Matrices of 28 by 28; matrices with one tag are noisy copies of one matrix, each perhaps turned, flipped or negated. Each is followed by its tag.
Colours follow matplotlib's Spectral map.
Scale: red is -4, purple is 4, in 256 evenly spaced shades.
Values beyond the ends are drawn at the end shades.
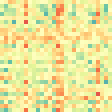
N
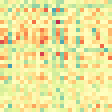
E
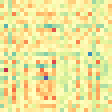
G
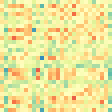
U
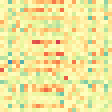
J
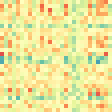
N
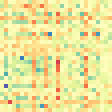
G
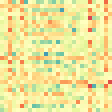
J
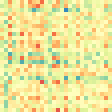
E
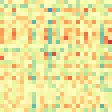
E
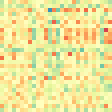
E
